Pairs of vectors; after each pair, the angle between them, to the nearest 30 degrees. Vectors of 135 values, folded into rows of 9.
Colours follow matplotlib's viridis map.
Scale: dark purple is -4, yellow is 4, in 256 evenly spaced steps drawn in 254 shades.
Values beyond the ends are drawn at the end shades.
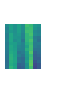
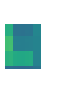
90 degrees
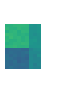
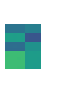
120 degrees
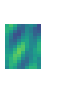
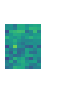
120 degrees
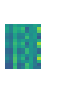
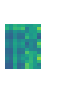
30 degrees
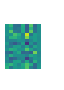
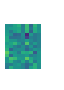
150 degrees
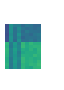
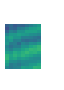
60 degrees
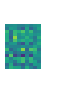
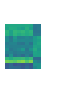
60 degrees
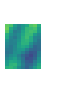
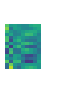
60 degrees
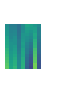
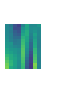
30 degrees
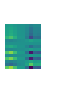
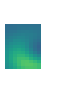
90 degrees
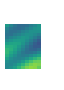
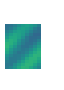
60 degrees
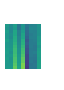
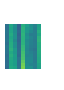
60 degrees
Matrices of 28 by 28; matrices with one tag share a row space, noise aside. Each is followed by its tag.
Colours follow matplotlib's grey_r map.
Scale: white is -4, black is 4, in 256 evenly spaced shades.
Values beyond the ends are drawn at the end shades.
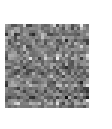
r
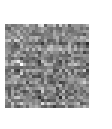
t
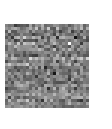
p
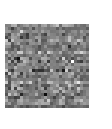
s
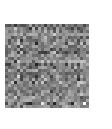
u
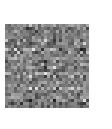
u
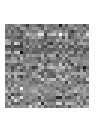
t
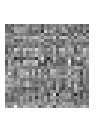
p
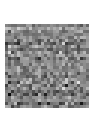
s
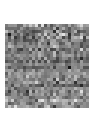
p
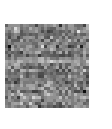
t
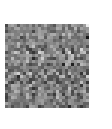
r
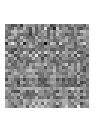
u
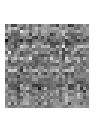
s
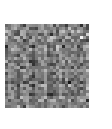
r
